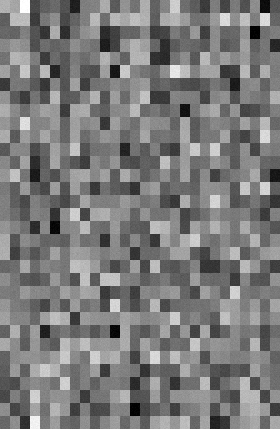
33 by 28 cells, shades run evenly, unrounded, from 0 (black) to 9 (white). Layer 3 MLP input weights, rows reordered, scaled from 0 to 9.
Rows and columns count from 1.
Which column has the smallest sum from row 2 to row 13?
7
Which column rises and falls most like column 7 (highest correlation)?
16
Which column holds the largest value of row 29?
5
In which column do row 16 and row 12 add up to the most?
22
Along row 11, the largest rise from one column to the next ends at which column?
27
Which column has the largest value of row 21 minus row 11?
25
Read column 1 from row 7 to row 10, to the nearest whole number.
2 5 6 5
